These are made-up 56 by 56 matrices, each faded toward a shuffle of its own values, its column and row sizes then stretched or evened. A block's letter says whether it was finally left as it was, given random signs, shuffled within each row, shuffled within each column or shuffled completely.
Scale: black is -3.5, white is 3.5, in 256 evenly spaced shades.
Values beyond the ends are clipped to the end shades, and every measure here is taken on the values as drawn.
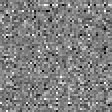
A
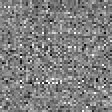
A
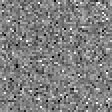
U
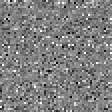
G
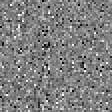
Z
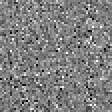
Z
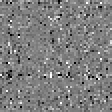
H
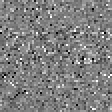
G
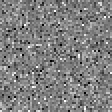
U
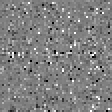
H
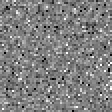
U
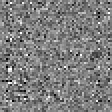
H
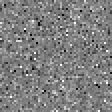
U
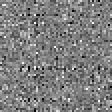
H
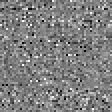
G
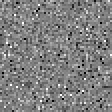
U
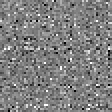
A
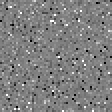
U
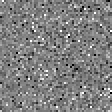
U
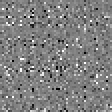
A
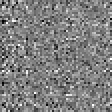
A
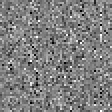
Z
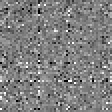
H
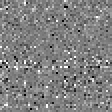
H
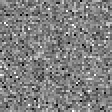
U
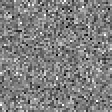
U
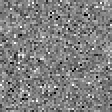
U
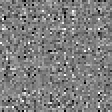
H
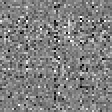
H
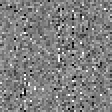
Z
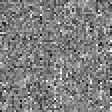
Z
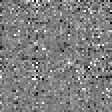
H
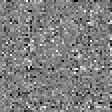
H
